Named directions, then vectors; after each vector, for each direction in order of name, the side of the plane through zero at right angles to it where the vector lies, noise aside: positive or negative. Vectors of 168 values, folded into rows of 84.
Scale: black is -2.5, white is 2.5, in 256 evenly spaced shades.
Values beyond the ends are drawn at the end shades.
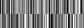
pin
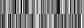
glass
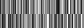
positive, positive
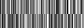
positive, positive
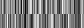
positive, negative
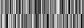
negative, negative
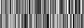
negative, negative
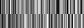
positive, positive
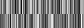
positive, negative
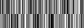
negative, positive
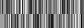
negative, positive
